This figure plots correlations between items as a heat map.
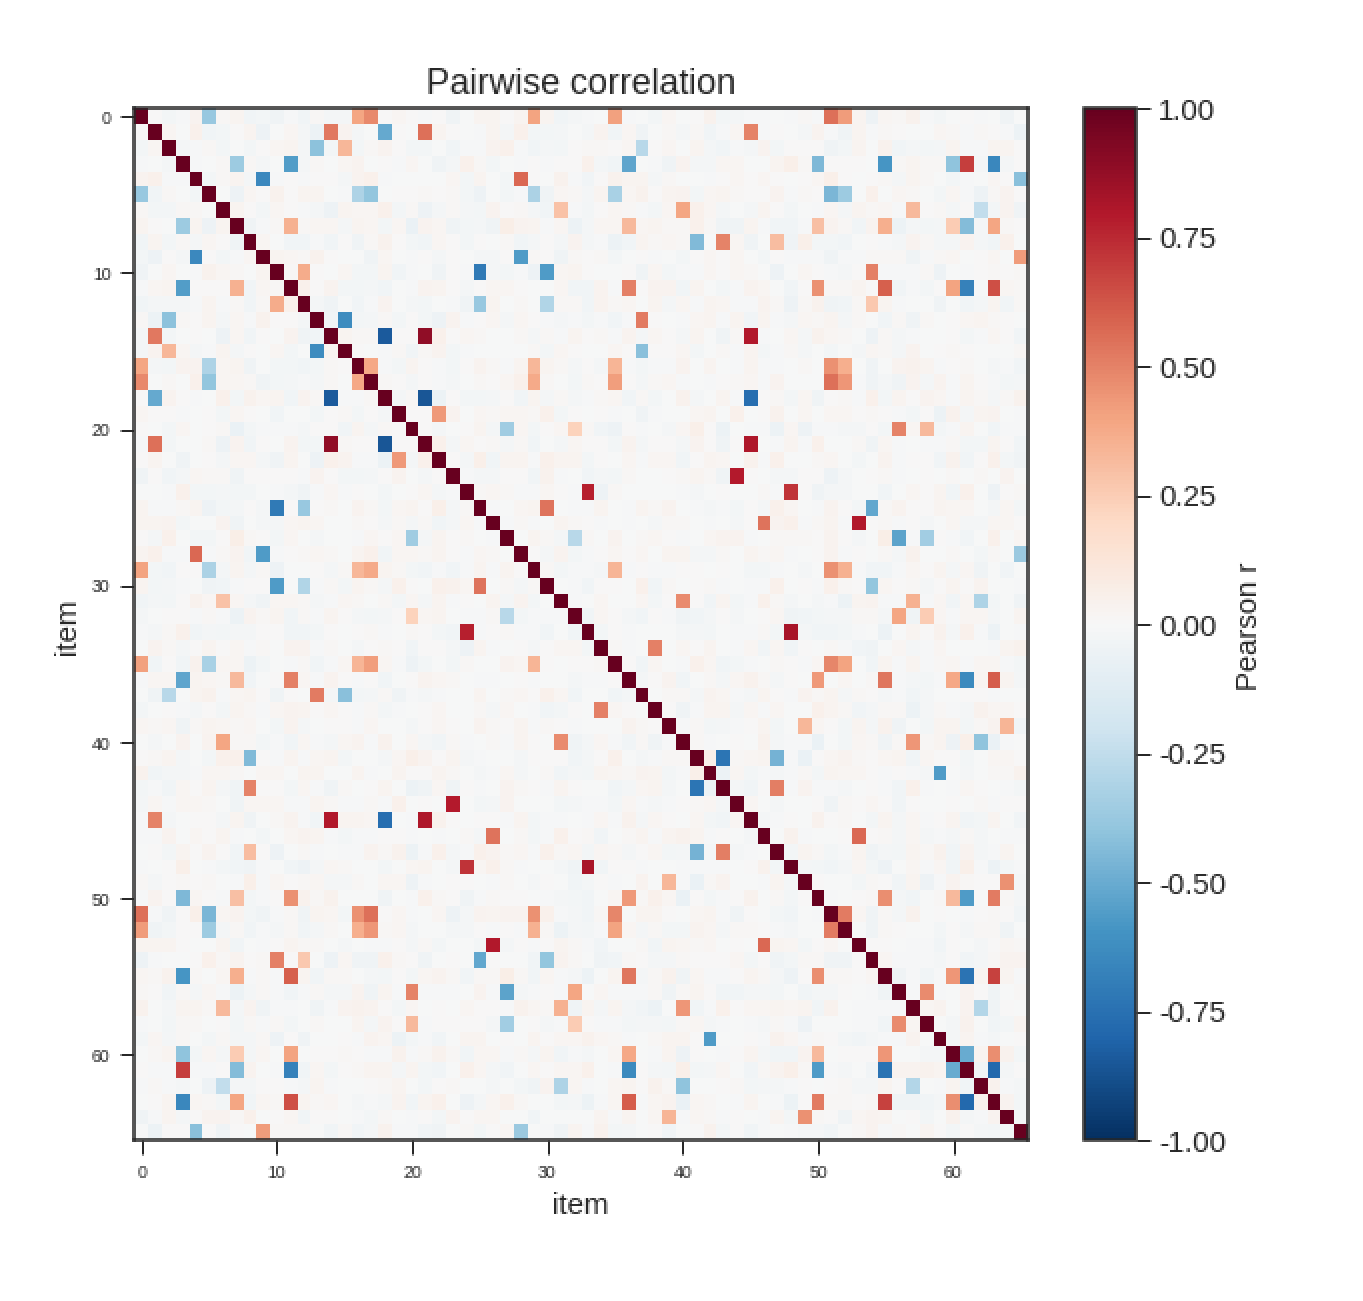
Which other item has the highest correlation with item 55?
63
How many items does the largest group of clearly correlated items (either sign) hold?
9
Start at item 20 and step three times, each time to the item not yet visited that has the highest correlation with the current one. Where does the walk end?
32
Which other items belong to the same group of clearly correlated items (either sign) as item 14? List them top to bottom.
1, 18, 21, 45
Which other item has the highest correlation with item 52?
51
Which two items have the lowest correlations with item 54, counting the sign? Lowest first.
25, 30
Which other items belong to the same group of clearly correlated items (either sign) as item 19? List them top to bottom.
22
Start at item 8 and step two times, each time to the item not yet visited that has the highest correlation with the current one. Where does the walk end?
47
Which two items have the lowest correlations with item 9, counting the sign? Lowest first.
4, 28
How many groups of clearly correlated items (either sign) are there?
16
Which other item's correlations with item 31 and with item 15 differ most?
13
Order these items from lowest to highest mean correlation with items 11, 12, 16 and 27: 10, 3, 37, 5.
3, 5, 37, 10
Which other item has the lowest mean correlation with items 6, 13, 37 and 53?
15
